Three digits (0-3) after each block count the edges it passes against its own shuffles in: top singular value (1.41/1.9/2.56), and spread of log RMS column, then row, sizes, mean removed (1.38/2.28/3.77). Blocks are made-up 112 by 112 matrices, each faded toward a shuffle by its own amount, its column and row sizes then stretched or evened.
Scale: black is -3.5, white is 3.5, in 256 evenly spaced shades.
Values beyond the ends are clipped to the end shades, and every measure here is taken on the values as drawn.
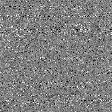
0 0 2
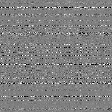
2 1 3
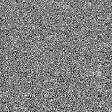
2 1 1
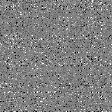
1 1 2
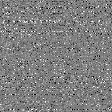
2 0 2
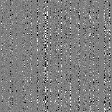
2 3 1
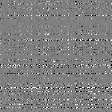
2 2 3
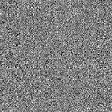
2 1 1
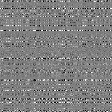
3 1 3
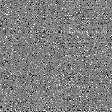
2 1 1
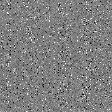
0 2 0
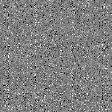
1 2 1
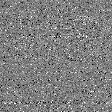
0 0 2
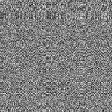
3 0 2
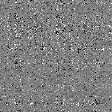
1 2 2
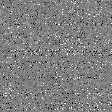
0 1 2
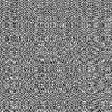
3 0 1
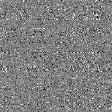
2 1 2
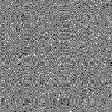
3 0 0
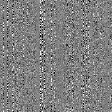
1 3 0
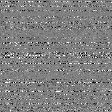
2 0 3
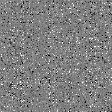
0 2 1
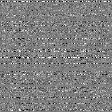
2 1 3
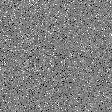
1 0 0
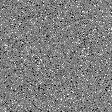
1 0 0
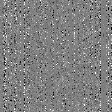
0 3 0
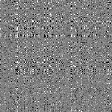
3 2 2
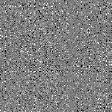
2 2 1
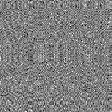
3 0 0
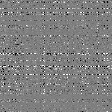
2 2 3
